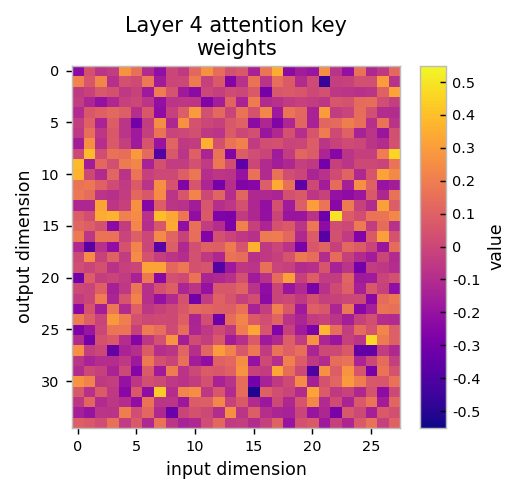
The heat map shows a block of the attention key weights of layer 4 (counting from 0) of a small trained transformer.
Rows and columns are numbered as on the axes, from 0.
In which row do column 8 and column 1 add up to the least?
33
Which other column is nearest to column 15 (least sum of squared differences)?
4
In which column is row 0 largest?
17
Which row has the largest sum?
14
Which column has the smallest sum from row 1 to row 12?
16
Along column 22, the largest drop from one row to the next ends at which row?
15
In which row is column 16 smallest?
2
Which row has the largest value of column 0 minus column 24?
27
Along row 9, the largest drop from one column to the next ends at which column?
1
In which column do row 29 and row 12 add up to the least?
20
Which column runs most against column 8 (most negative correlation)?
13
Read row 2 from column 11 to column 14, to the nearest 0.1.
0 0 0 0
